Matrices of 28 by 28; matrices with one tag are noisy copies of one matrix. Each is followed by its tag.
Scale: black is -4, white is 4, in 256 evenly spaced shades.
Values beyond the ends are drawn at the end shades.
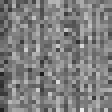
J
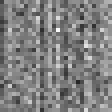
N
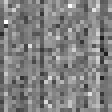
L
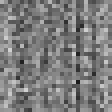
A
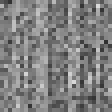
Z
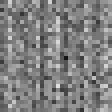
N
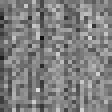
J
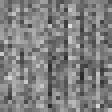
Z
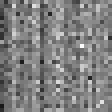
J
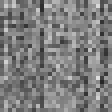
L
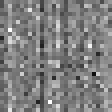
N
